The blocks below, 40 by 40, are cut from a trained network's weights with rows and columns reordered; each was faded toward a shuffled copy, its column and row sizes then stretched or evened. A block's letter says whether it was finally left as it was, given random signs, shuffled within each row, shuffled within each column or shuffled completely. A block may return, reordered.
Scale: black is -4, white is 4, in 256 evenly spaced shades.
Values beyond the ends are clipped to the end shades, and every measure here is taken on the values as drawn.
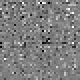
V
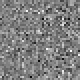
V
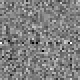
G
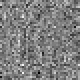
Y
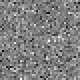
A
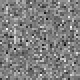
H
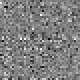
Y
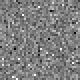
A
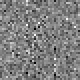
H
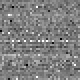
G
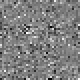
V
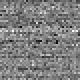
G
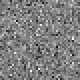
H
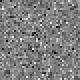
A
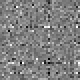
V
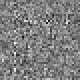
V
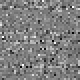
G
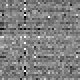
Y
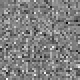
V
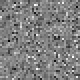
H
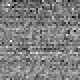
G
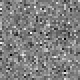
H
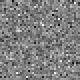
A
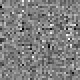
V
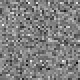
G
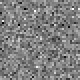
A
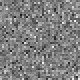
A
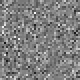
H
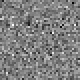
G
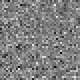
V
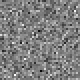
A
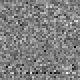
G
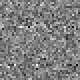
G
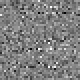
G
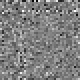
V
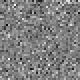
G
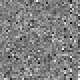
H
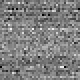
G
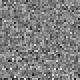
G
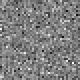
A
